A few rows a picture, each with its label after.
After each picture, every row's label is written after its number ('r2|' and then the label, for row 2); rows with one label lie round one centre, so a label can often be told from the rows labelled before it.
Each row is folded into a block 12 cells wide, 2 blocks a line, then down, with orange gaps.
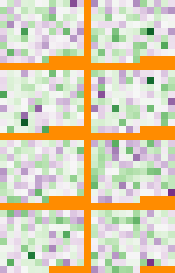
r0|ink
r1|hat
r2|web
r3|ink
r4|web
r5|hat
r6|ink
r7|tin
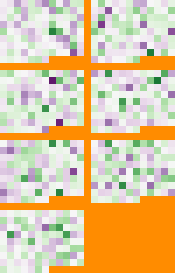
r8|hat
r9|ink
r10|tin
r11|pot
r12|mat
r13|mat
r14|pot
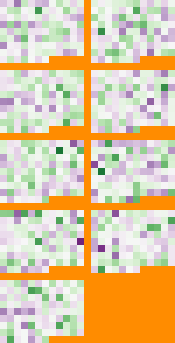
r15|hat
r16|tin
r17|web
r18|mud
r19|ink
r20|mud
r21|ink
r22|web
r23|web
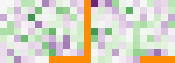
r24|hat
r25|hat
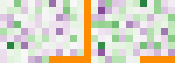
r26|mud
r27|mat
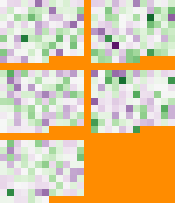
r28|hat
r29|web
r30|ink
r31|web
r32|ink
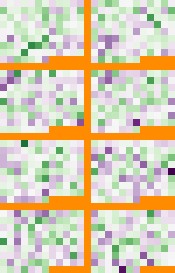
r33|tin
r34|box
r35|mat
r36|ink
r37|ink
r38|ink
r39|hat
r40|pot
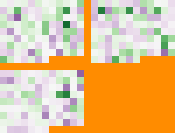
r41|pot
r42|hat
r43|mat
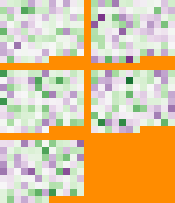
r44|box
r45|mud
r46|ink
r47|ink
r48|web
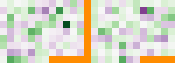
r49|pot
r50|tin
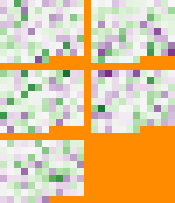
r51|mud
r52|box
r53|tin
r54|hat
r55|tin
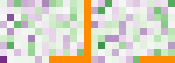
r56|mud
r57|mud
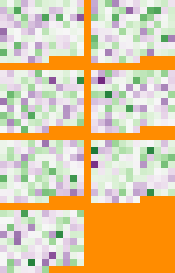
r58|web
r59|pot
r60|tin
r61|mat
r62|hat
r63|ink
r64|ink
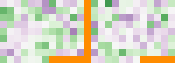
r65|hat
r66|mud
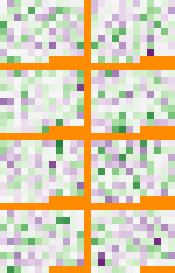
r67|pot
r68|pot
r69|web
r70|mat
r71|ink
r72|hat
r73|pot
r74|box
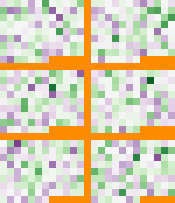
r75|tin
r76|ink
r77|ink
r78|pot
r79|ink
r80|mud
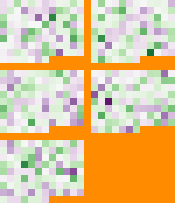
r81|pot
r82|box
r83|mat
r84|mud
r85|mat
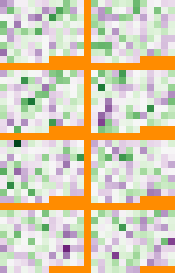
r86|pot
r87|tin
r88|pot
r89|box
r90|mud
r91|hat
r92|tin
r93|tin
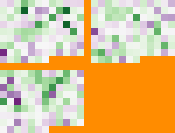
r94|pot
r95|web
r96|ink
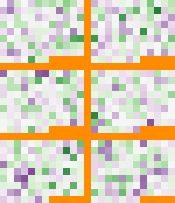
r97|mat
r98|hat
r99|hat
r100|tin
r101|mud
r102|ink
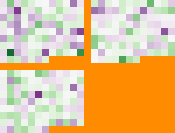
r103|ink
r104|mat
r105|tin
